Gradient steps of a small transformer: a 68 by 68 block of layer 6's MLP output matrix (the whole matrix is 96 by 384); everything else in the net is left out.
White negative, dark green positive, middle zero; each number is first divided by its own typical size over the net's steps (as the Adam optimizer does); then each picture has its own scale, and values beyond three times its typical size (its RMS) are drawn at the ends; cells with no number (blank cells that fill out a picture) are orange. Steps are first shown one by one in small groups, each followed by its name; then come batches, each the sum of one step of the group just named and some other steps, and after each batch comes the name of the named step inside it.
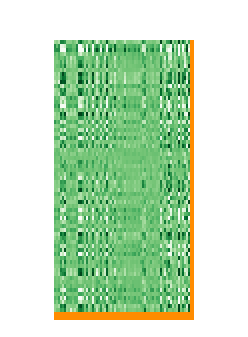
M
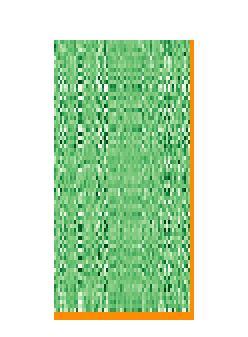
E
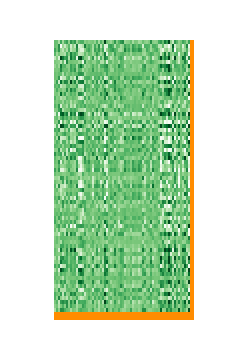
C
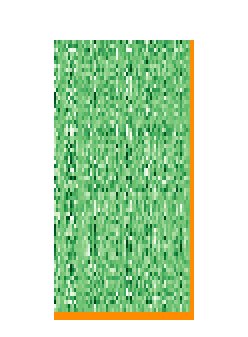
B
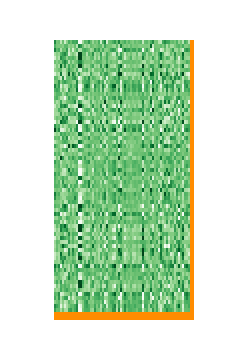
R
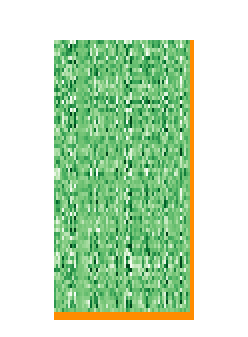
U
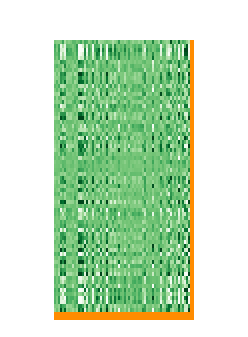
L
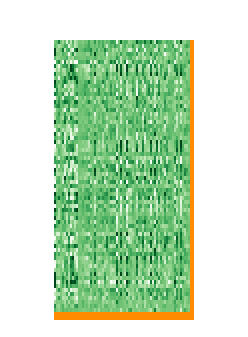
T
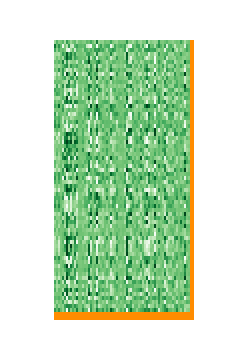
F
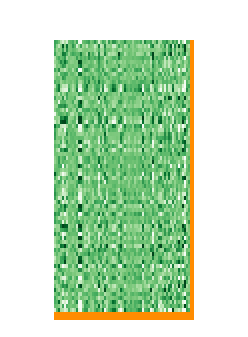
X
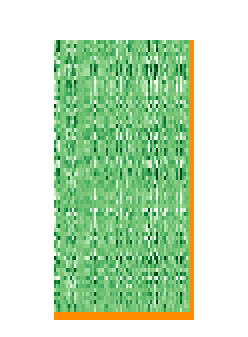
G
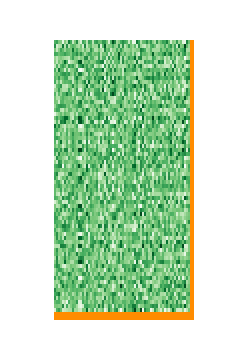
X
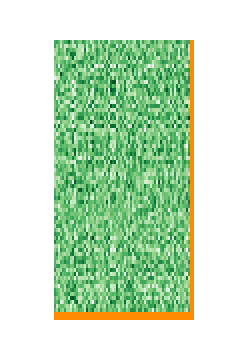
L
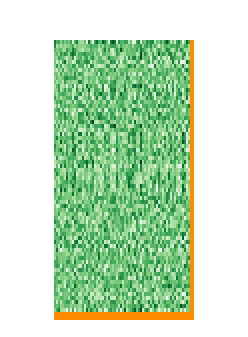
E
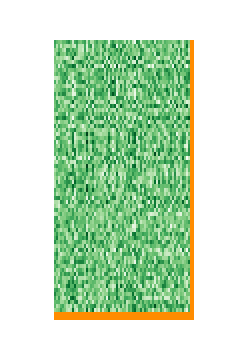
L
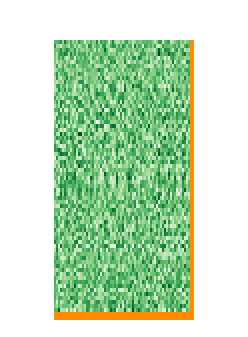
E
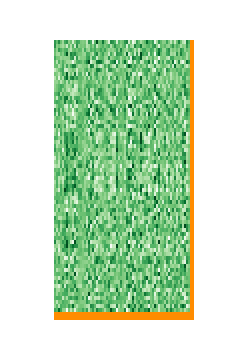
F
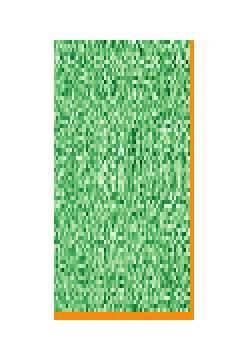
C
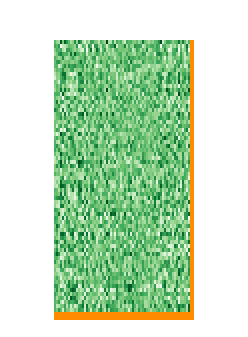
M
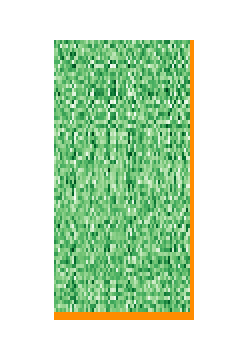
C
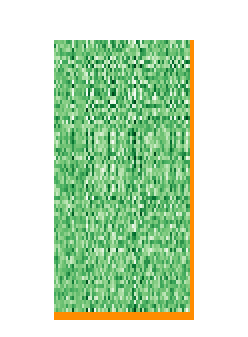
F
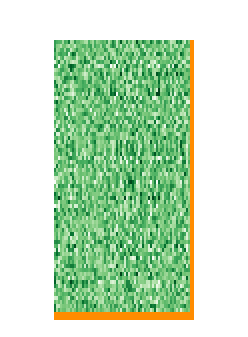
T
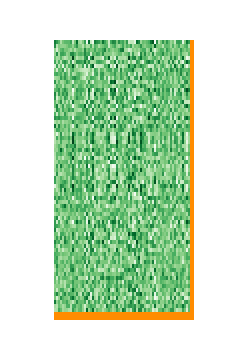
B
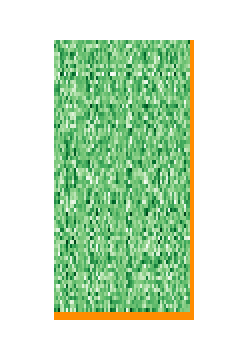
F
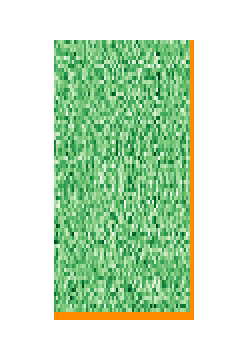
G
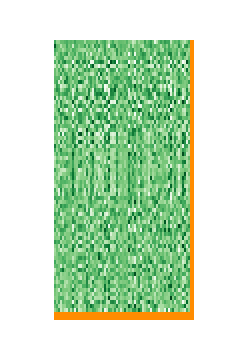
E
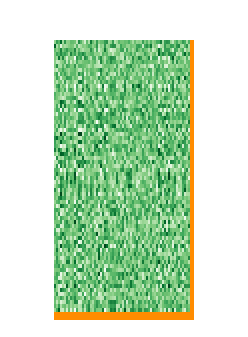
E
